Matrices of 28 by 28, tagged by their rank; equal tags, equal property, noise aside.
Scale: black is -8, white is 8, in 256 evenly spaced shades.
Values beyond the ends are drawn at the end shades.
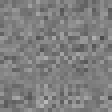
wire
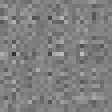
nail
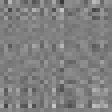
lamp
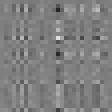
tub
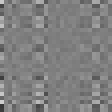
tub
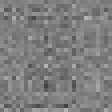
wire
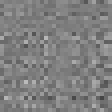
nail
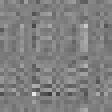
lamp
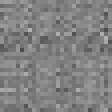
nail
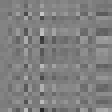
tub
